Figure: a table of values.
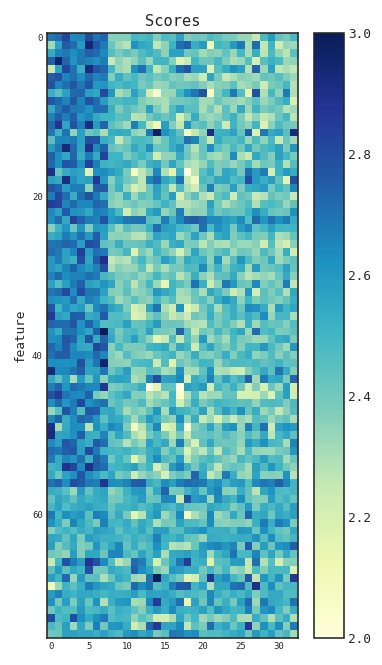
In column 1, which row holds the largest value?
3
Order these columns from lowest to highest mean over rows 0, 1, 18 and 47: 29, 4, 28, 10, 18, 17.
10, 28, 18, 29, 4, 17
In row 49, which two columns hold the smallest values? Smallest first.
18, 11
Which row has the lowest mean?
45
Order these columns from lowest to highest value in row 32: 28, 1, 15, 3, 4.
28, 15, 3, 1, 4
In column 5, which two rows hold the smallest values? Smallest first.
17, 49
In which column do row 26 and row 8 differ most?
31
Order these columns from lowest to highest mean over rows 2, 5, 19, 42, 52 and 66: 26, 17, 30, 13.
26, 30, 13, 17
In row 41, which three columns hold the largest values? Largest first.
7, 4, 6
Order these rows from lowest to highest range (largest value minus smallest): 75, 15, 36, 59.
59, 75, 36, 15
